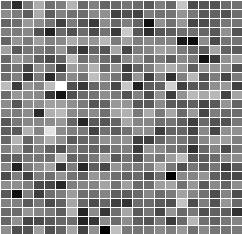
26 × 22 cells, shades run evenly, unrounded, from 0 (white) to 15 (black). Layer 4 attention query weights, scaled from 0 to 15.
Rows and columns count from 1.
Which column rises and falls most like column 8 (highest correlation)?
10
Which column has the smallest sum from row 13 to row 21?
5
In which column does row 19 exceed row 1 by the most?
17
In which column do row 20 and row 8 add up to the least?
9
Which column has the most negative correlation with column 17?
12
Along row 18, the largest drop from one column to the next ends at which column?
6
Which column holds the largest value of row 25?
8
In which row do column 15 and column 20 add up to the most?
15
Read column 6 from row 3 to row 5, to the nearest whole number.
11 9 7
